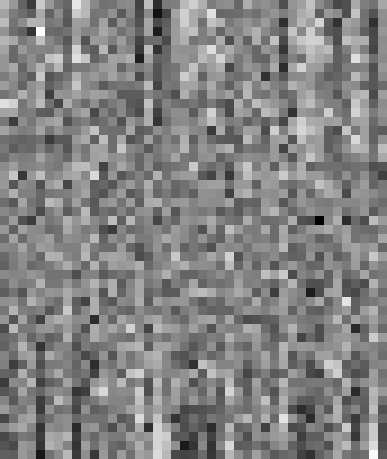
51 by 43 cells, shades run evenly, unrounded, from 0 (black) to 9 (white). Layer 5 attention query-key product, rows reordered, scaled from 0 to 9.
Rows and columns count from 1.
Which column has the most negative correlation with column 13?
36
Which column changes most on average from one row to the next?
33
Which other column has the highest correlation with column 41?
31
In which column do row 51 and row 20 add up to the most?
18
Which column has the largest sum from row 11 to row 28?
34
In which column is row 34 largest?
39
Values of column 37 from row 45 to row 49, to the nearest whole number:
4 3 5 3 5
